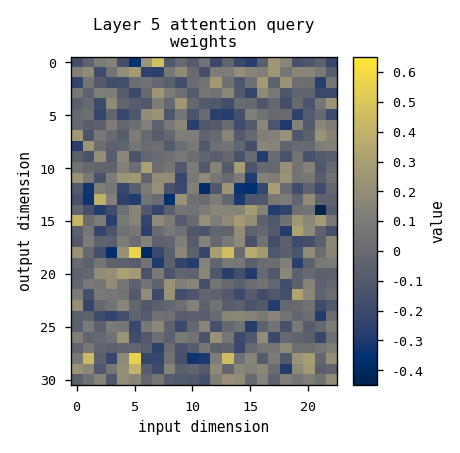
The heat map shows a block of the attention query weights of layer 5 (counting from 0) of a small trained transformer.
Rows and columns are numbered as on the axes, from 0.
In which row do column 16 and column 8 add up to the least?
13
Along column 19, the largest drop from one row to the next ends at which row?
17
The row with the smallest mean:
12
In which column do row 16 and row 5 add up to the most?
7
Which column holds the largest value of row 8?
1
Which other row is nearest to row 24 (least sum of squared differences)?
2
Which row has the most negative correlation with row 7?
16
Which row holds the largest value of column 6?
10
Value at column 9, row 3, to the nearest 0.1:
0
